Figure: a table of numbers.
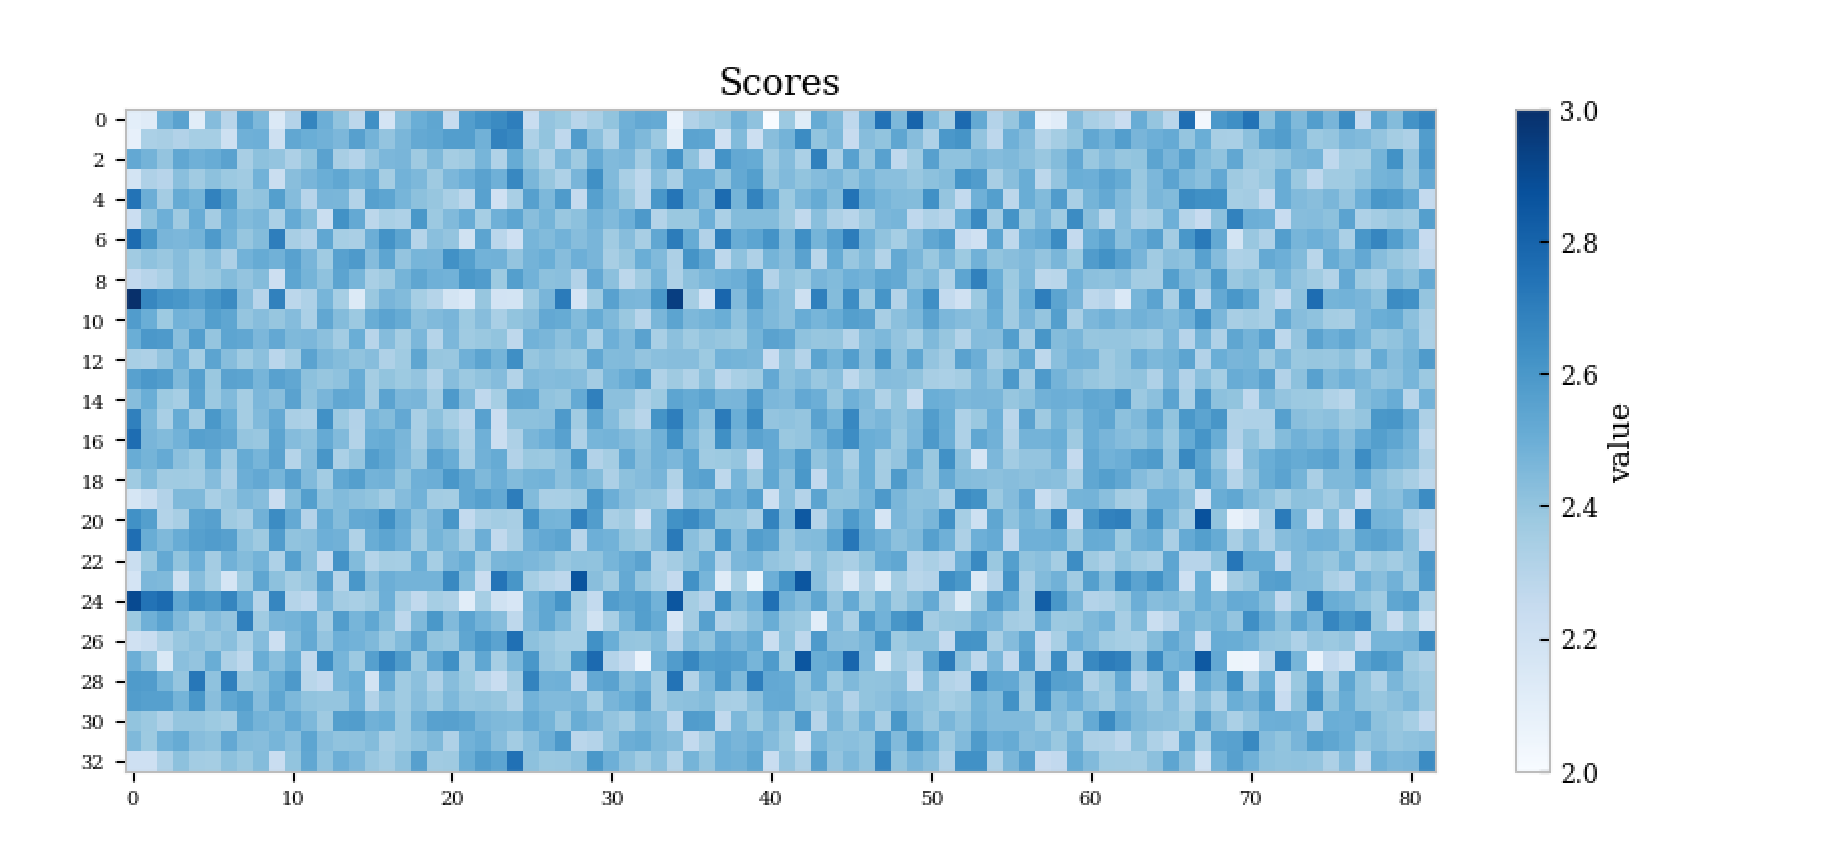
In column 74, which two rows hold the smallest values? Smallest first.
27, 20
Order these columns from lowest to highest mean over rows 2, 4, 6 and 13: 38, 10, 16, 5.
10, 38, 16, 5
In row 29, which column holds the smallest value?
72
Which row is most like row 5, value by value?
22
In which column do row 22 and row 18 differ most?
69
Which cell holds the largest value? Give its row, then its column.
9, 0
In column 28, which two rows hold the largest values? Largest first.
23, 20
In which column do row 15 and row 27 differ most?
42
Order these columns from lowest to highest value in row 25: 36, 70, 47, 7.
47, 36, 70, 7
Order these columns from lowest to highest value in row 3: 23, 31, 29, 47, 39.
31, 47, 23, 39, 29
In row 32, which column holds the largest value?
24
